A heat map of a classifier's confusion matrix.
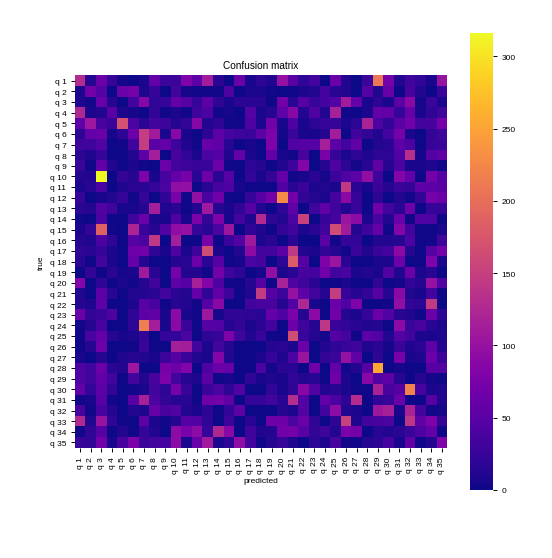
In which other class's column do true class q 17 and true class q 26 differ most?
q 13
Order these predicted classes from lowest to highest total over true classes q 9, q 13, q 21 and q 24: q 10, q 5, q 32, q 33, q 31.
q 5, q 33, q 32, q 10, q 31
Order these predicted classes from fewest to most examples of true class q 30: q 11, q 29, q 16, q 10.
q 11, q 16, q 10, q 29
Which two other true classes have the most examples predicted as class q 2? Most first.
q 5, q 6
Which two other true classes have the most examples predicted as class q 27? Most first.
q 31, q 14
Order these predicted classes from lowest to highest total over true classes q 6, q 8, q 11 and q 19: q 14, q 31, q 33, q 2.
q 33, q 2, q 31, q 14
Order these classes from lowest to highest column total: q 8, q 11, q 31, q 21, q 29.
q 11, q 8, q 31, q 29, q 21
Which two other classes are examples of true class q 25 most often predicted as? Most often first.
q 21, q 15
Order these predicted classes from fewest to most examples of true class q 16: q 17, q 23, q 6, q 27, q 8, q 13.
q 23, q 27, q 6, q 13, q 17, q 8
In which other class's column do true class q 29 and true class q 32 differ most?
q 28
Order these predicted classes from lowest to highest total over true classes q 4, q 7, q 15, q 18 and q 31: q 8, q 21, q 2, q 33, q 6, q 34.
q 33, q 2, q 8, q 34, q 6, q 21
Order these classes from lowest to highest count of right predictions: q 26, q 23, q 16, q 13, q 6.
q 26, q 16, q 6, q 23, q 13
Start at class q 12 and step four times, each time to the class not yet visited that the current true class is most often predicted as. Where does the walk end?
q 22
